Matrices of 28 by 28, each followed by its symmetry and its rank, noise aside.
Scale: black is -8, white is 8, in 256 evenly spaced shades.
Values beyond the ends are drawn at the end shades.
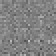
no symmetry, rank six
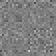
symmetric, rank six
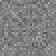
symmetric, rank seven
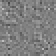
antisymmetric, rank six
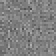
no symmetry, rank six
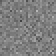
symmetric, rank six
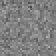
no symmetry, rank six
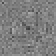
symmetric, rank six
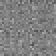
antisymmetric, rank six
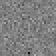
antisymmetric, rank six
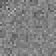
symmetric, rank seven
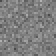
symmetric, rank seven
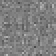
no symmetry, rank seven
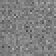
no symmetry, rank five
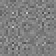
symmetric, rank five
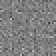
antisymmetric, rank six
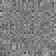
no symmetry, rank five
